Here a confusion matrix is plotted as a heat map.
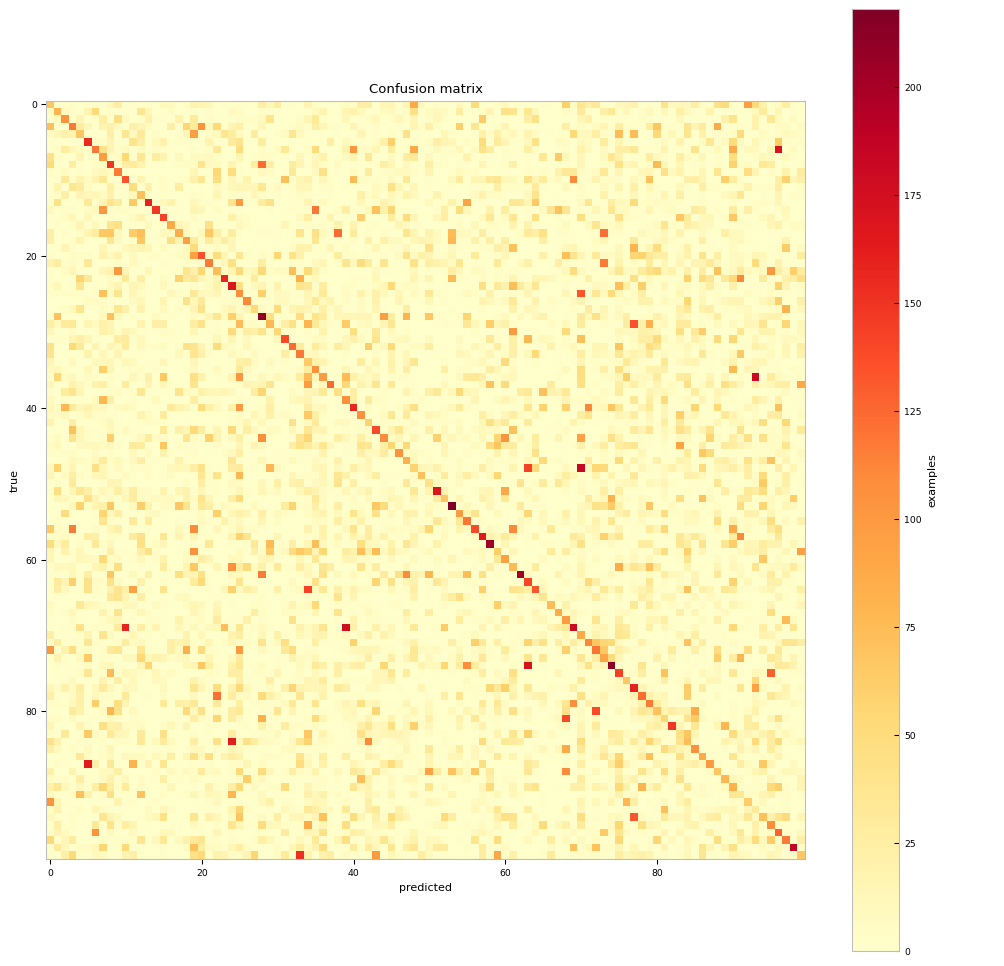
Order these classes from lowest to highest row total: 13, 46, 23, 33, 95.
46, 33, 95, 13, 23
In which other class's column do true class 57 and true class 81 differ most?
68
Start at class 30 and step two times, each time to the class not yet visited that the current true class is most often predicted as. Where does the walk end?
24
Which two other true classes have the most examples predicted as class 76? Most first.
92, 36
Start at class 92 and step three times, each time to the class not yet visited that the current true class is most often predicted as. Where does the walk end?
70
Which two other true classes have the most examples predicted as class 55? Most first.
74, 13
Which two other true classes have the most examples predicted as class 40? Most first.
6, 10
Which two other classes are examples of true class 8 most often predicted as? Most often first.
28, 80
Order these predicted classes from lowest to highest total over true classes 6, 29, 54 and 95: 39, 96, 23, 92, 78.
23, 92, 78, 39, 96
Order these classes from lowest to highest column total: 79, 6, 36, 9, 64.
6, 64, 9, 36, 79
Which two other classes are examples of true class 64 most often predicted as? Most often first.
34, 11
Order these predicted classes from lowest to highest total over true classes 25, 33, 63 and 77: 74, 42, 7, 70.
42, 74, 7, 70
